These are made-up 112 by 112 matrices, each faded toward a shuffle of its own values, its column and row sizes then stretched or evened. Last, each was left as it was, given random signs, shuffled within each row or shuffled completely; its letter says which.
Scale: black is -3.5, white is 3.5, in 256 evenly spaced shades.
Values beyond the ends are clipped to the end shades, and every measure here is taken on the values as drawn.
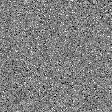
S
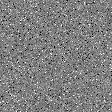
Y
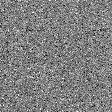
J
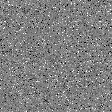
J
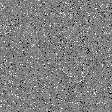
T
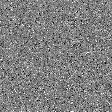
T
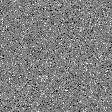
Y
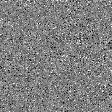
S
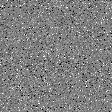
J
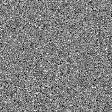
T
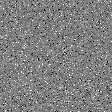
Y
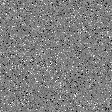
Y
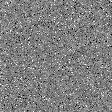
Y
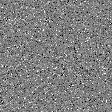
J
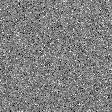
Y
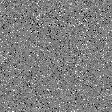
S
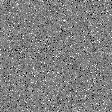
T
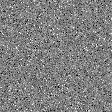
Y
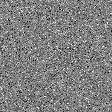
Y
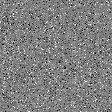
S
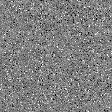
S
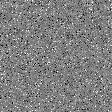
Y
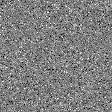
J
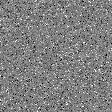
Y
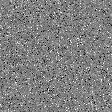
Y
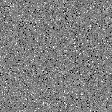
S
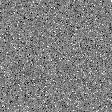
Y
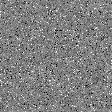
T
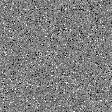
T
